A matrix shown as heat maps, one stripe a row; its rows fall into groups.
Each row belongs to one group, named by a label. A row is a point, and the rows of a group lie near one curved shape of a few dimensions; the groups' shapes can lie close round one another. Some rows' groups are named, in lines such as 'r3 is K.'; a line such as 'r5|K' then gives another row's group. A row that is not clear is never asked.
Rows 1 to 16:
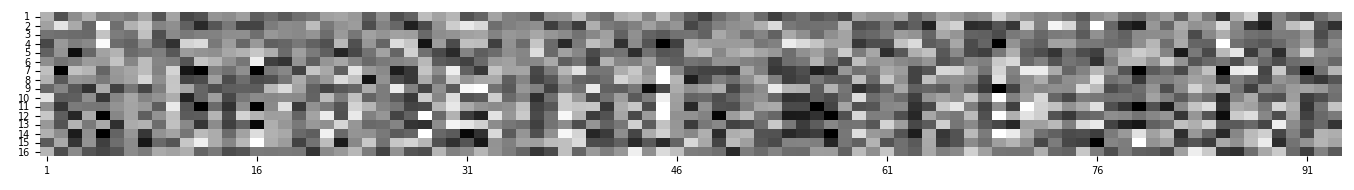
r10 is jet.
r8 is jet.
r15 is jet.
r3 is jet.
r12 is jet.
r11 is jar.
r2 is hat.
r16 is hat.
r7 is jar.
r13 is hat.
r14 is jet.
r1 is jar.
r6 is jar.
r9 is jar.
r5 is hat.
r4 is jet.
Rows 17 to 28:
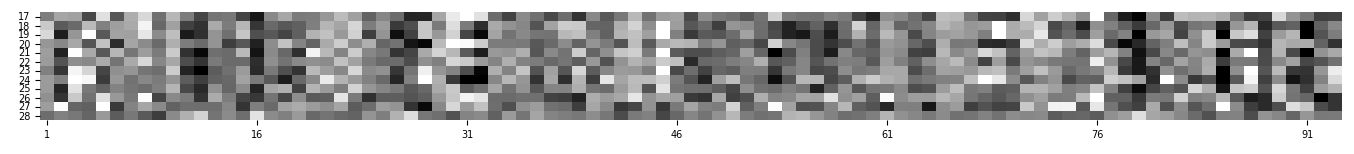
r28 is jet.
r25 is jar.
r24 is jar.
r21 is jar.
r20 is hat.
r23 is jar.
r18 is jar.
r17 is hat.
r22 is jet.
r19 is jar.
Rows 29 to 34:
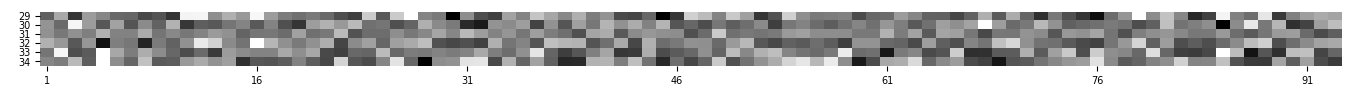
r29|jet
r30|jar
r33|hat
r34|jet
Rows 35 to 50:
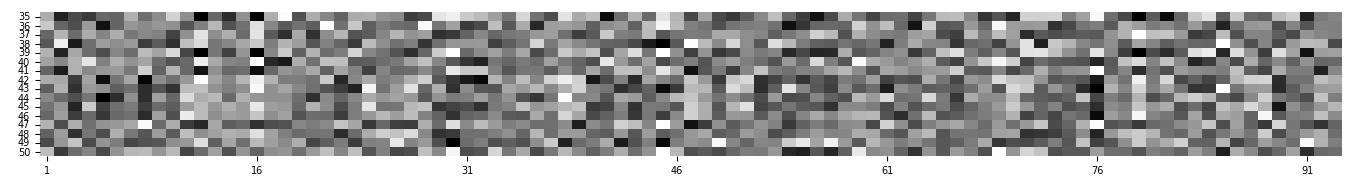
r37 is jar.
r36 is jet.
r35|jar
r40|jar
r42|jet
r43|jet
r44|hat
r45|jet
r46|hat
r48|hat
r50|jet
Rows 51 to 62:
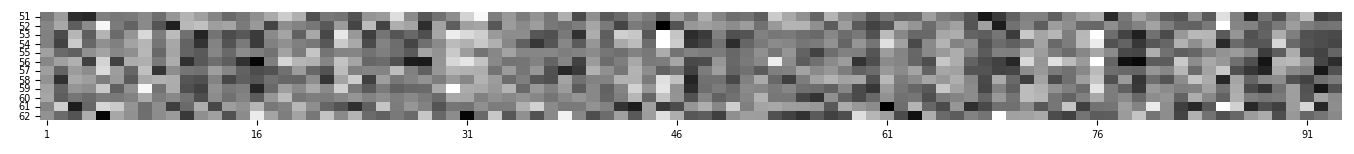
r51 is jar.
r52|jet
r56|hat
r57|jet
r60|jar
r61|hat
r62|jet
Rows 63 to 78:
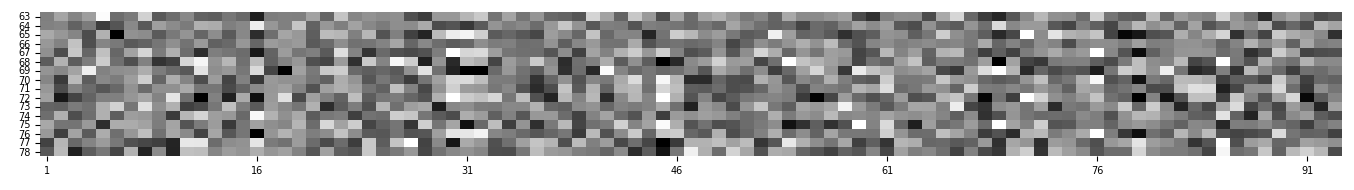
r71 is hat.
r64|jet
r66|jar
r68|jet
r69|jar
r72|jar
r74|jar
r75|jet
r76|hat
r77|jet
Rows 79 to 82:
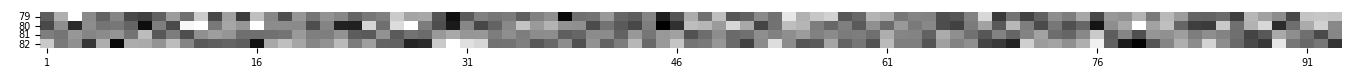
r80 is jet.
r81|jet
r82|hat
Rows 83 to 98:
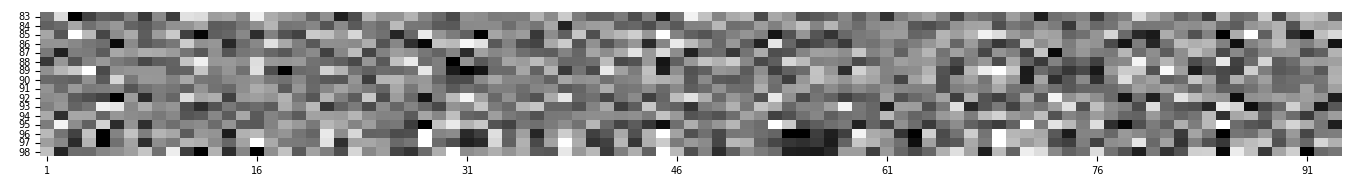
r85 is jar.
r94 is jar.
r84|jar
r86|hat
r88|jet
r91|jar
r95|hat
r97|jet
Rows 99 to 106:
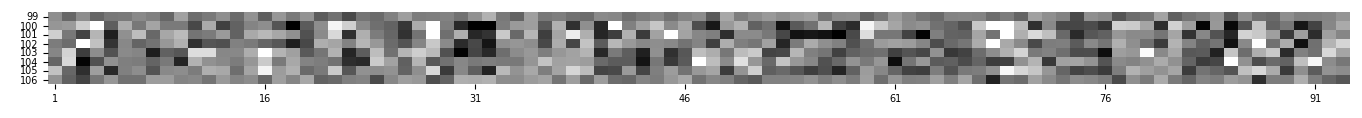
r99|jar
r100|jar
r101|jet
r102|jar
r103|jet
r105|jet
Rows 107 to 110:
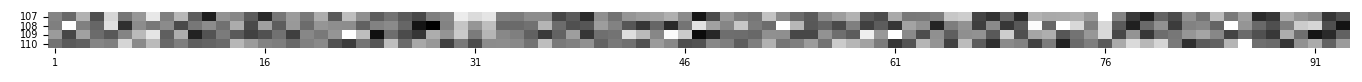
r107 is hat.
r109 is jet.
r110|hat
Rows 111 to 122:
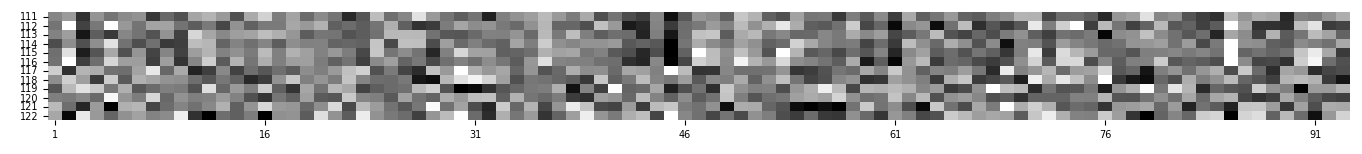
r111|jet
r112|hat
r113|hat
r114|jet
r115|hat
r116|hat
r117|jet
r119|jar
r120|jet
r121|jet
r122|jar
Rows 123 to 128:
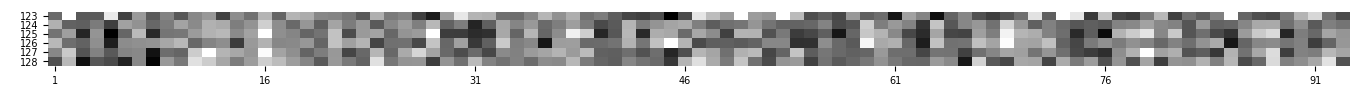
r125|jet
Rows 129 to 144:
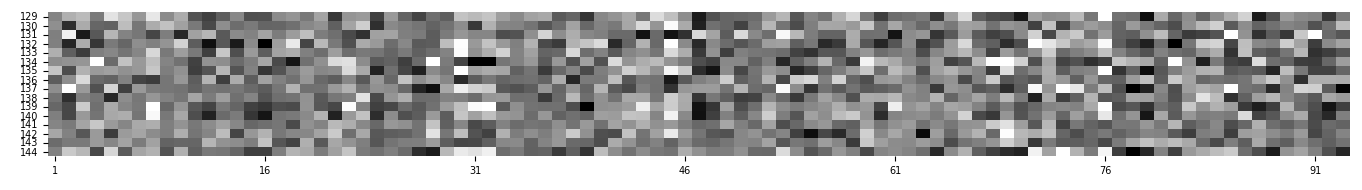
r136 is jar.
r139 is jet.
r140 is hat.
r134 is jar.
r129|hat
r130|hat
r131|hat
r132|jar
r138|hat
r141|jar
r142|jet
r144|hat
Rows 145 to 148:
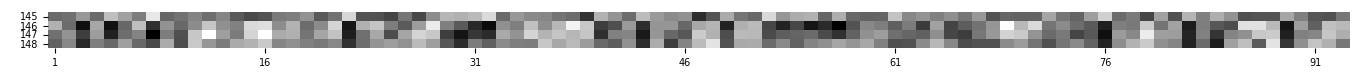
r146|jet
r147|jet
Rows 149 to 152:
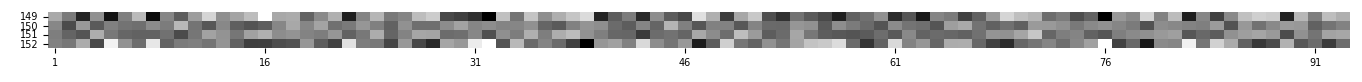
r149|jet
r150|jar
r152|jet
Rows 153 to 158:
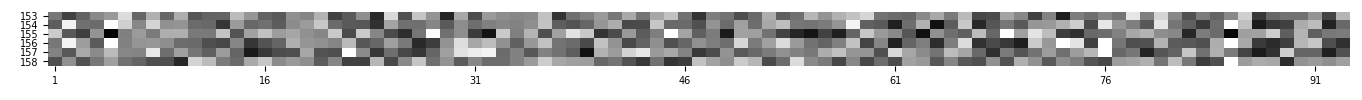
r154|hat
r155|jet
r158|jet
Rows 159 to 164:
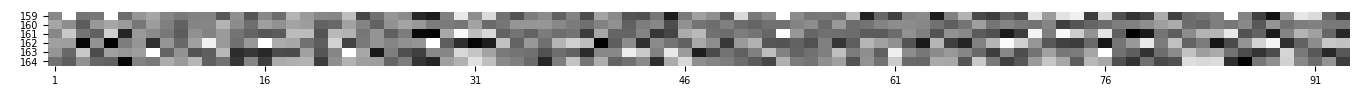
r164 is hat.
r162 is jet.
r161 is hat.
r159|hat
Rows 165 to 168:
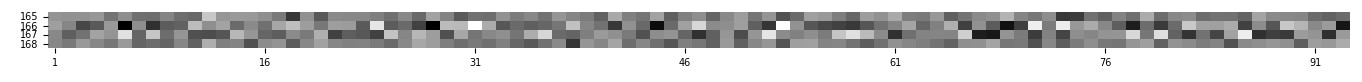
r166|hat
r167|hat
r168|jar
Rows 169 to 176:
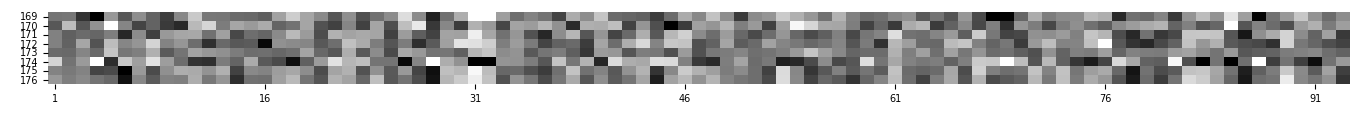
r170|jet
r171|hat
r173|jet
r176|hat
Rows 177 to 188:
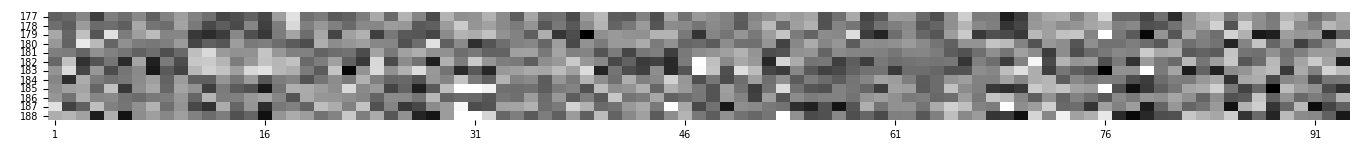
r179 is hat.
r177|jar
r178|jar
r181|jet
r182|hat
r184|jar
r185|hat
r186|jar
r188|hat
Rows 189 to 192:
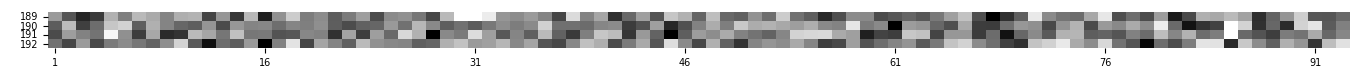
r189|jar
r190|hat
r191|jet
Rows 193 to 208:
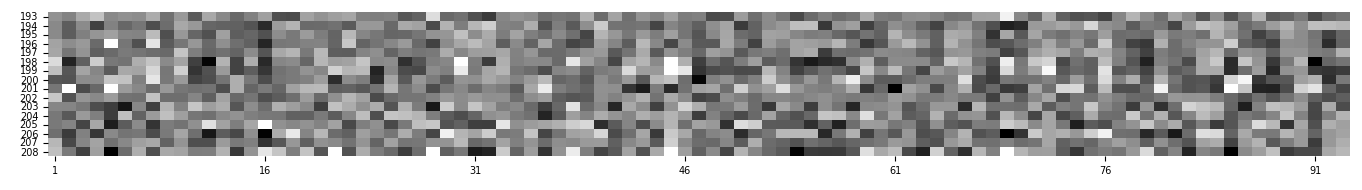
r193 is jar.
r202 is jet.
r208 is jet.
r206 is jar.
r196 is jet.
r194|jar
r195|jet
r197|jar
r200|hat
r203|hat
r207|jar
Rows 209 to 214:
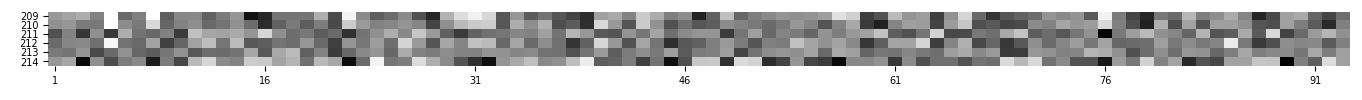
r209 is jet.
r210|jet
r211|hat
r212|jet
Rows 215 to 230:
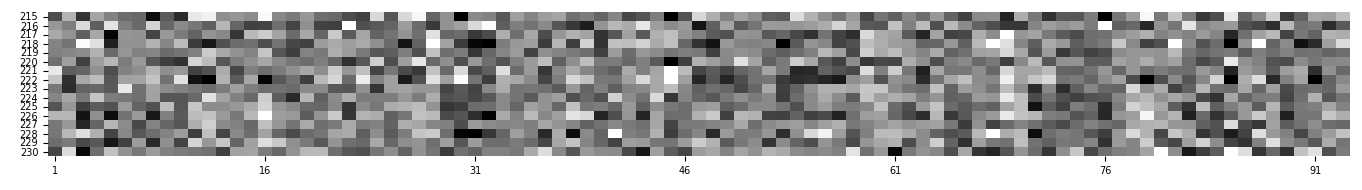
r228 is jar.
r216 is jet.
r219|jar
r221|jet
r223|hat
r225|hat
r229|hat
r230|hat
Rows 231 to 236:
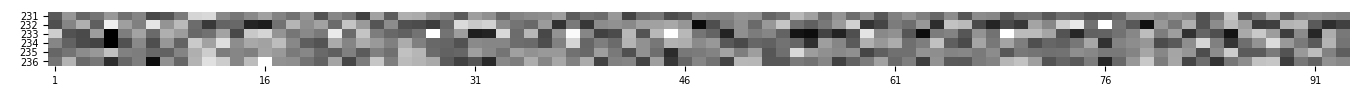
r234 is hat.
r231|jet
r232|hat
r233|jet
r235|jet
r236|jet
